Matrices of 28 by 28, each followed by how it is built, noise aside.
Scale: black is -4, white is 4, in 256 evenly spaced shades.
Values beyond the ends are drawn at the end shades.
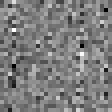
uneven columns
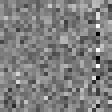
uneven columns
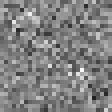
banded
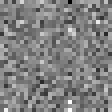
low rank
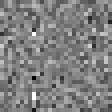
uneven columns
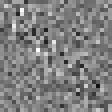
banded
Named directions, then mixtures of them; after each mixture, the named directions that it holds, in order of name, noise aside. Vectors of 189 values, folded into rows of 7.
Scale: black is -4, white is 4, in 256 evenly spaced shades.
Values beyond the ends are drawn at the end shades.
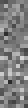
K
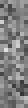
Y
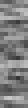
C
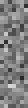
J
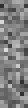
J, K, Y.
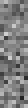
C, K.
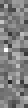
J, K, Y.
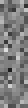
J, Y.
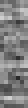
C.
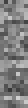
C, Y.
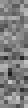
C, K.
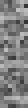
C, J, Y.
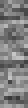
C, K.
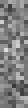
Y.
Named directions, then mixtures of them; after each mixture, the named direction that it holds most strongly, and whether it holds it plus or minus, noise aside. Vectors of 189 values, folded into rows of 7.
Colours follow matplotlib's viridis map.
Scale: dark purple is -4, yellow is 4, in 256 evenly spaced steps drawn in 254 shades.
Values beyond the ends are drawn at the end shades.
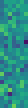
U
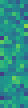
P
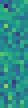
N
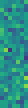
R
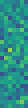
R, minus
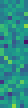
U, plus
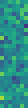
P, minus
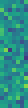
R, plus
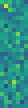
N, minus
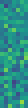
N, plus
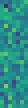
N, plus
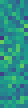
P, plus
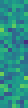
R, plus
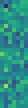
N, plus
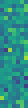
R, minus
